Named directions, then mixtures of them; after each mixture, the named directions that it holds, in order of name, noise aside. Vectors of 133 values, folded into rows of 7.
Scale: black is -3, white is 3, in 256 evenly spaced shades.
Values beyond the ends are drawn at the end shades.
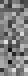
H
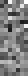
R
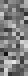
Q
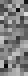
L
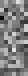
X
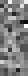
R, X.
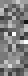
Q, X.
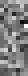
R, X.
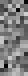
L.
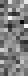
Q, R.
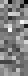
R.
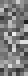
Q, X.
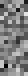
L.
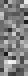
Q, R.
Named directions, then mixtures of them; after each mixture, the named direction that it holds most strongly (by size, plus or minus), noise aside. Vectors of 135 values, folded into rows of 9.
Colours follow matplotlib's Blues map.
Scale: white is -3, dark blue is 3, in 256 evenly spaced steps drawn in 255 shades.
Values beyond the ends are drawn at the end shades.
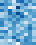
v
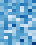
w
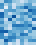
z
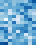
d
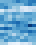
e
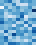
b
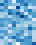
v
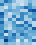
z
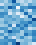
v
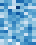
v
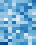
d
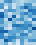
z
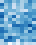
z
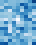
d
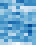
e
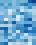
d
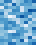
w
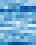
e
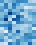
d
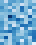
w
